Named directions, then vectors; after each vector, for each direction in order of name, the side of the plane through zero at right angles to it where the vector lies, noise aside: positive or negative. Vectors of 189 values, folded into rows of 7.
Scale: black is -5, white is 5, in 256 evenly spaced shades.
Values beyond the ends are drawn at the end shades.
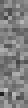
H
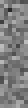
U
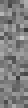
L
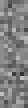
negative, positive, positive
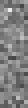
negative, positive, negative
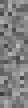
positive, negative, negative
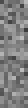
positive, positive, negative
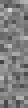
negative, positive, negative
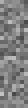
negative, negative, positive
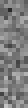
positive, negative, positive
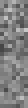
negative, negative, negative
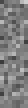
positive, positive, negative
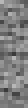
negative, negative, positive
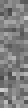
positive, negative, positive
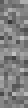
positive, positive, negative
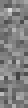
negative, positive, negative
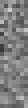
negative, negative, negative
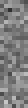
positive, negative, positive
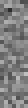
positive, negative, positive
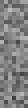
negative, positive, negative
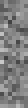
positive, positive, positive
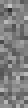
positive, negative, positive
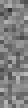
positive, negative, positive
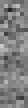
positive, positive, positive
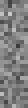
negative, positive, positive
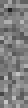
positive, negative, positive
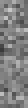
negative, negative, negative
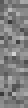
positive, positive, negative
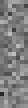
positive, negative, negative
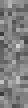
positive, negative, negative
